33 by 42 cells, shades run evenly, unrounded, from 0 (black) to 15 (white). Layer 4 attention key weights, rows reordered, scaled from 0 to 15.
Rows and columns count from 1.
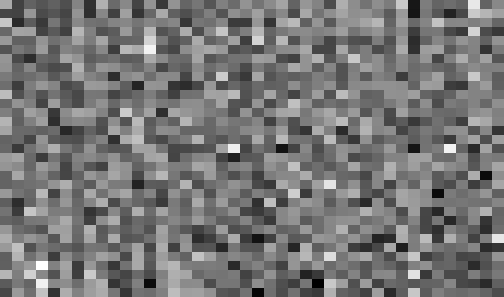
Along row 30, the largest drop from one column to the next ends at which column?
5
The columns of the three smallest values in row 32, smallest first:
27, 13, 41
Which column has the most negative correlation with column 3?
39
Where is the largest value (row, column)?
30, 4
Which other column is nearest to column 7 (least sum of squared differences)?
32
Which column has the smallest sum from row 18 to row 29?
22
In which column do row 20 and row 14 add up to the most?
40
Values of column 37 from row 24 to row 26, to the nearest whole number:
2 7 3
